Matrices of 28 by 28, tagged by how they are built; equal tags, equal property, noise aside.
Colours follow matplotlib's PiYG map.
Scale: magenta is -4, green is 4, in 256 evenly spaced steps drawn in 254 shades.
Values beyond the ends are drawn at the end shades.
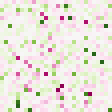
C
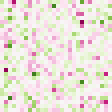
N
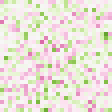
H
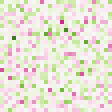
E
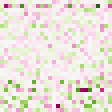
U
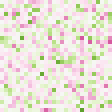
E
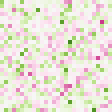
H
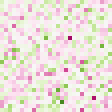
H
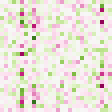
N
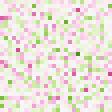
E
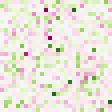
C
